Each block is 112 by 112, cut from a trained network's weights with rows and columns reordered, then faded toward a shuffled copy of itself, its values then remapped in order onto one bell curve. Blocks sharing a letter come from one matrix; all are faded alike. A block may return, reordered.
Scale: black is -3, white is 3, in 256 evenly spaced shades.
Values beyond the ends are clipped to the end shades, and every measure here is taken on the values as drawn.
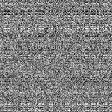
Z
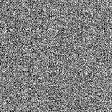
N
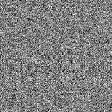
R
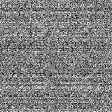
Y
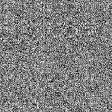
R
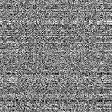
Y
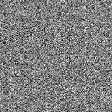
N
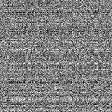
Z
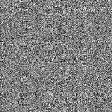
N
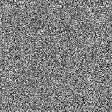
N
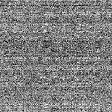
Y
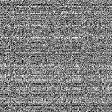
Y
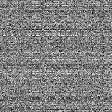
Y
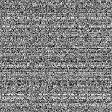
Y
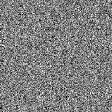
N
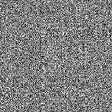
N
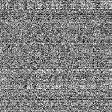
Y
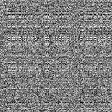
Z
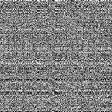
Z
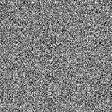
R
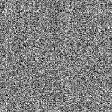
N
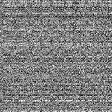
Y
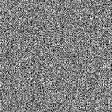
N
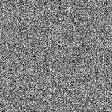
N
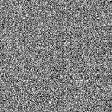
R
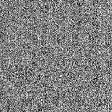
N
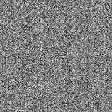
N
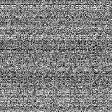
Y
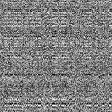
Z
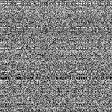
Z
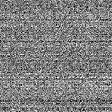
Y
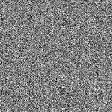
R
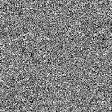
N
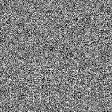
N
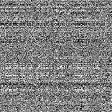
Y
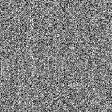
N
